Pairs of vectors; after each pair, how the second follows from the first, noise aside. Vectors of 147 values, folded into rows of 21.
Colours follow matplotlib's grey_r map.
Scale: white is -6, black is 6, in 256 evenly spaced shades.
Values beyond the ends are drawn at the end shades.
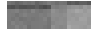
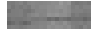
wrapped around, shrunk.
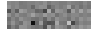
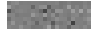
partly zeroed.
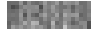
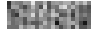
reversed, scaled up.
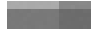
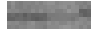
wrapped around, negated, shrunk.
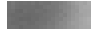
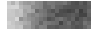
reversed, scaled up.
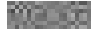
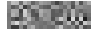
reversed, scaled up.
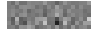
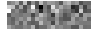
reversed, scaled up.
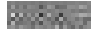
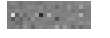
partly zeroed.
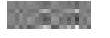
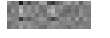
reversed, negated.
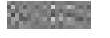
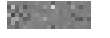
partly zeroed.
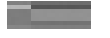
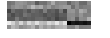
reversed, negated, scaled up.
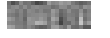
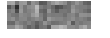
reversed, negated.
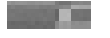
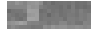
reversed, shrunk.
